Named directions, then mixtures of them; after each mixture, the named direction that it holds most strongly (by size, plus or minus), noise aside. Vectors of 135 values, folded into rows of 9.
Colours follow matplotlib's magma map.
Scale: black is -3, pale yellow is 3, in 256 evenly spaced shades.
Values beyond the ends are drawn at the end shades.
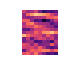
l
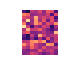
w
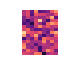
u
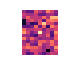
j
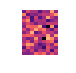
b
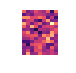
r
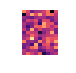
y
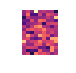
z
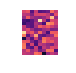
u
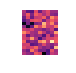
j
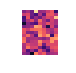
z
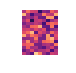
b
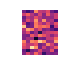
w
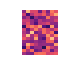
b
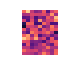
w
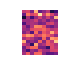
z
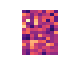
w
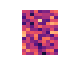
u
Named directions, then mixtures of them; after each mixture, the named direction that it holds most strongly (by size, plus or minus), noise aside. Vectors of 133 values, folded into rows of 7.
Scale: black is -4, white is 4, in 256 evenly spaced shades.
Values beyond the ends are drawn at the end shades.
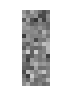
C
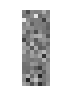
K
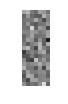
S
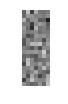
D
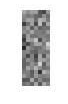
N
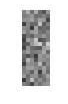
N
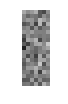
N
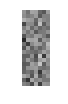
N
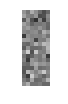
C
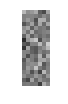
N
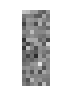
N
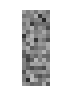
S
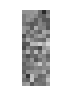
C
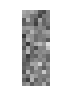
C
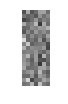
N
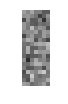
C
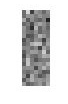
D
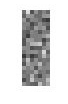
D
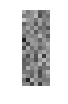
N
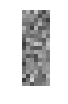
D
